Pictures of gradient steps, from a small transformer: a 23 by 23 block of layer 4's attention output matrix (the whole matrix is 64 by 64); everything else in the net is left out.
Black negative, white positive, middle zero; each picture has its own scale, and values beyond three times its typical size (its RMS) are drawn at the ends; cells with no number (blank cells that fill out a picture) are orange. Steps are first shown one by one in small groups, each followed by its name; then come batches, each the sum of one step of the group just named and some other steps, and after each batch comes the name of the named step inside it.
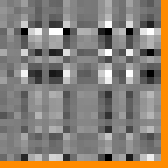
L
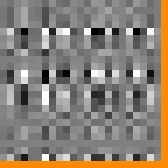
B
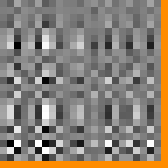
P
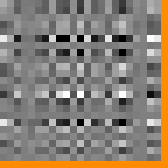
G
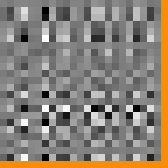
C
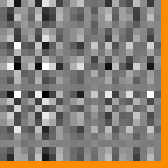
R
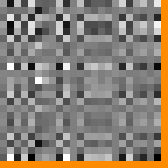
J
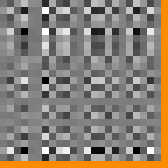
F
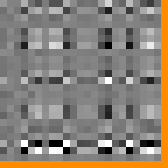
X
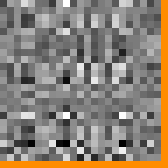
G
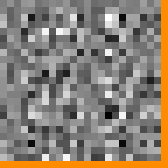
B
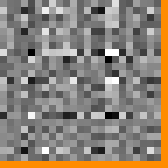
F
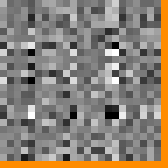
L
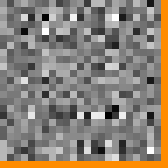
F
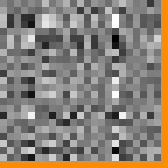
G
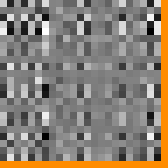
J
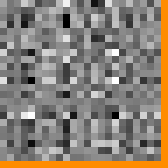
X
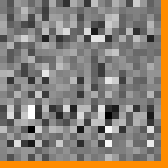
P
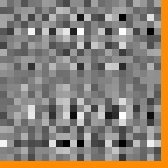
J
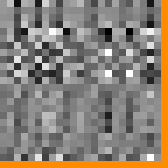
L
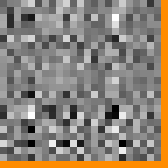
R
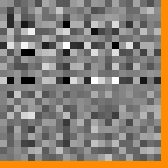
R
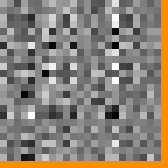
B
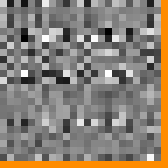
L
